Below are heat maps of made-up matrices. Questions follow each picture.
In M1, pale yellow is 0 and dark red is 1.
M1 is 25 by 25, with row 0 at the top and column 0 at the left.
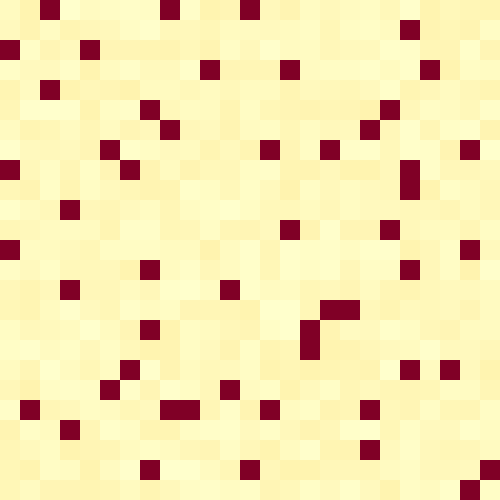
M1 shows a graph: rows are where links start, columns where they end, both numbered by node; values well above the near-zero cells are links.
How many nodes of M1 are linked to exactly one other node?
8
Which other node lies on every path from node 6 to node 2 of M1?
node 0
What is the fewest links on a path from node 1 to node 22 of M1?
3
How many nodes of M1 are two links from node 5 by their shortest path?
4
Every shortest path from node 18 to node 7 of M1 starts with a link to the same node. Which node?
node 20
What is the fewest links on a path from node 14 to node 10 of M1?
2
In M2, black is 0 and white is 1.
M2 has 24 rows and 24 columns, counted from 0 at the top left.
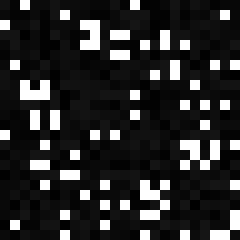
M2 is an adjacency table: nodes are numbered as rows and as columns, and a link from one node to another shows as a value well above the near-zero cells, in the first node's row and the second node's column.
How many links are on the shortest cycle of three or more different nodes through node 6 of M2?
3
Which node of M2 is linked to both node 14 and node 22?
node 23
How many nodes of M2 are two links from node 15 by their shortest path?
5
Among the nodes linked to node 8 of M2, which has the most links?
node 4
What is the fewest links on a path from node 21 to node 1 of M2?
2
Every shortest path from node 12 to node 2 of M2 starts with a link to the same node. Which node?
node 3
